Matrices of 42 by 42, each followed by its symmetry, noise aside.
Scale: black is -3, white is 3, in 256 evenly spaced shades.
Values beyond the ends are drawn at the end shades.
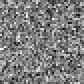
no symmetry.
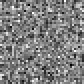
antisymmetric.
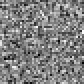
antisymmetric.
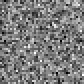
no symmetry.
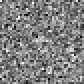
symmetric.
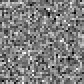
no symmetry.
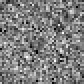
symmetric across the other diagonal.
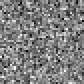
antisymmetric.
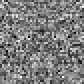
mirrored left to right.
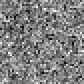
symmetric.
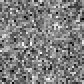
symmetric across the other diagonal.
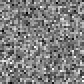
no symmetry.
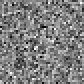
symmetric across the other diagonal.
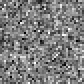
symmetric.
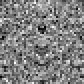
mirrored left to right.
